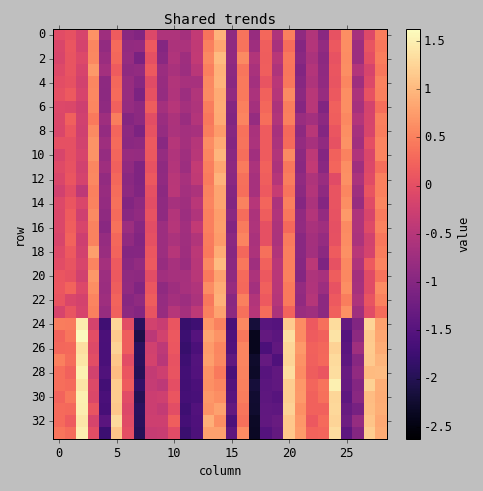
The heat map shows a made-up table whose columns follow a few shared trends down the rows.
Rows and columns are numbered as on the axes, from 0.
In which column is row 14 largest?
14
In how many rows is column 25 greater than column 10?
24
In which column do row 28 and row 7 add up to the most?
20
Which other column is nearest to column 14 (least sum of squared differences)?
13
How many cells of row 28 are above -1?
20
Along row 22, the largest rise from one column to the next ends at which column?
16
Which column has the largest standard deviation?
25
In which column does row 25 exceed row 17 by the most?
2
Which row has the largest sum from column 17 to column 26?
5
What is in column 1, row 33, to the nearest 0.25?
0.25
